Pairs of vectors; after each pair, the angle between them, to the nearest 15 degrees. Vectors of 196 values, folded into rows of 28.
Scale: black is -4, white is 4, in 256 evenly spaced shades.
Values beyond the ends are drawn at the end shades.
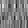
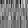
60 degrees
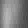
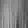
30 degrees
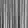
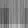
120 degrees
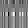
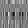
150 degrees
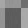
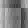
105 degrees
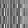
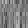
120 degrees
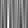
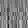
135 degrees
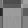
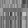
120 degrees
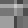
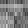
30 degrees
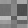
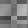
165 degrees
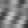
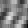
15 degrees
